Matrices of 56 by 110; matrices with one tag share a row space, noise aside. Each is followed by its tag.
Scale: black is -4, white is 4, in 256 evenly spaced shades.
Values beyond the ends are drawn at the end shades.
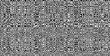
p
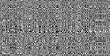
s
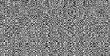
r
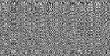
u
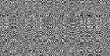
u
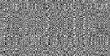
r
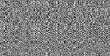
r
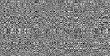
p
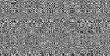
u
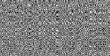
s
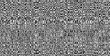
p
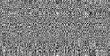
s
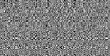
r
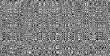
s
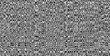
p
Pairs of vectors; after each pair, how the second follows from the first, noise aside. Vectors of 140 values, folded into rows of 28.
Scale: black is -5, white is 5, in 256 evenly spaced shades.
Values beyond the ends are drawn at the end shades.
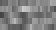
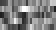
scaled up.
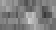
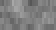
wrapped around, shrunk.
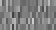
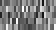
reversed, scaled up.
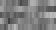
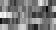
reversed, scaled up.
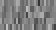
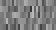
shuffled.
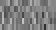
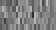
shuffled.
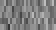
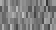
reversed.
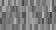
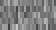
wrapped around, negated.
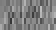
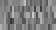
sign-scrambled.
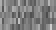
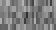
wrapped around, negated.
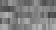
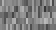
shuffled.
